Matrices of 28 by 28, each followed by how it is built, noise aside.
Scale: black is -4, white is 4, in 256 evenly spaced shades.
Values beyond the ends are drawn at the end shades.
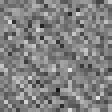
Toeplitz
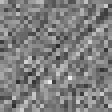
Hankel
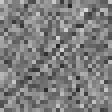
Hankel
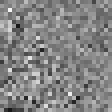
lower triangular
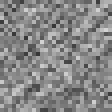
Hankel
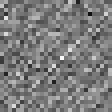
Hankel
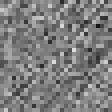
Hankel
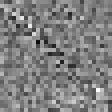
banded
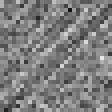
Hankel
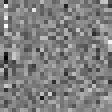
uneven columns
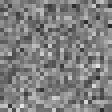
noise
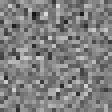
noise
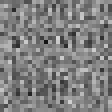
blocks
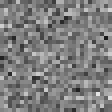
noise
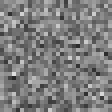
noise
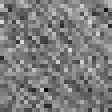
Toeplitz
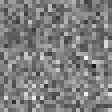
blocks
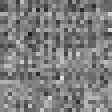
blocks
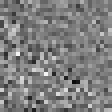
lower triangular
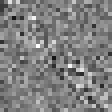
banded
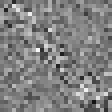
banded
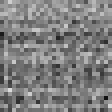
blocks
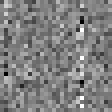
uneven columns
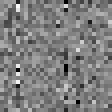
uneven columns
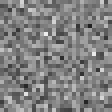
noise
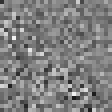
lower triangular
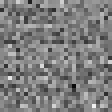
blocks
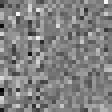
uneven columns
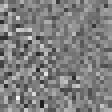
lower triangular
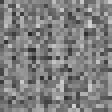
blocks
